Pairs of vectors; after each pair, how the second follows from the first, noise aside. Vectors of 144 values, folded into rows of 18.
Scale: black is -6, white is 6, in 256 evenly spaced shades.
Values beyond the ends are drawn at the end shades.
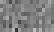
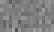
shrunk.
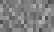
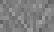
shrunk.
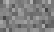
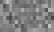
wrapped around, negated.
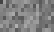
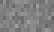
shrunk.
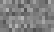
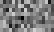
negated, scaled up.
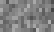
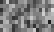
negated, scaled up.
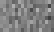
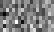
reversed, scaled up.
